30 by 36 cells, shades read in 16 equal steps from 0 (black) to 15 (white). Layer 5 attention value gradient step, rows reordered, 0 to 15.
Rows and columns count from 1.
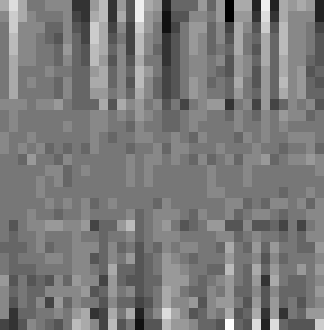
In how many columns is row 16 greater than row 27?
15
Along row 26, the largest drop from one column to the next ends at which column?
30
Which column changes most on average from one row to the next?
11
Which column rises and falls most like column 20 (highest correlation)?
19
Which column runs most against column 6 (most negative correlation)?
21
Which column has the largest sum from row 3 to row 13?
16
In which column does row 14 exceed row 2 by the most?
26
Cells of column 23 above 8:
2
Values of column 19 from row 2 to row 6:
1 1 3 3 3
